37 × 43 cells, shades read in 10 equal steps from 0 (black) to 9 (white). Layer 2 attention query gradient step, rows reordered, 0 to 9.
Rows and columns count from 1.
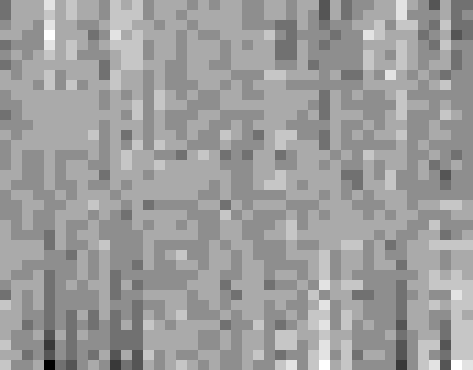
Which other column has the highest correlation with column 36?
25
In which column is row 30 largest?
42
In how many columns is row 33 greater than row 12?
16
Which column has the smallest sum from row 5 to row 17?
30
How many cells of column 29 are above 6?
5
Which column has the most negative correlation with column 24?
3
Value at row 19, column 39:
5
